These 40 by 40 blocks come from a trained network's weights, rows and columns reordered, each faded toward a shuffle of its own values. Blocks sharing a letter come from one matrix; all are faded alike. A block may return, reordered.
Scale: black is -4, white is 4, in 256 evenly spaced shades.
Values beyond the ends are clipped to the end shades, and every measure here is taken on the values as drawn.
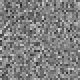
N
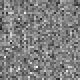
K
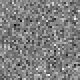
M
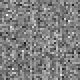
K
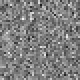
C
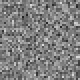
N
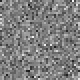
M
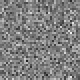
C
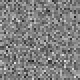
N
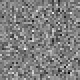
M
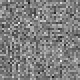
N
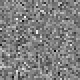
M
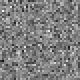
K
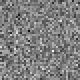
C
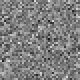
N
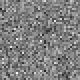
C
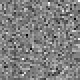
M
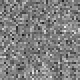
C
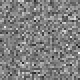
C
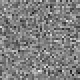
N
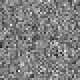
C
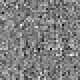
K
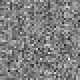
N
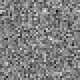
C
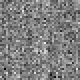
K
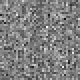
K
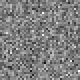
N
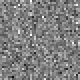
M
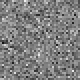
M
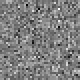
M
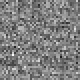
N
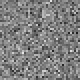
N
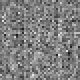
K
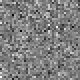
M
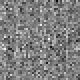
K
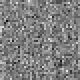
K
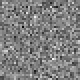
C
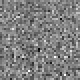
K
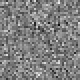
C
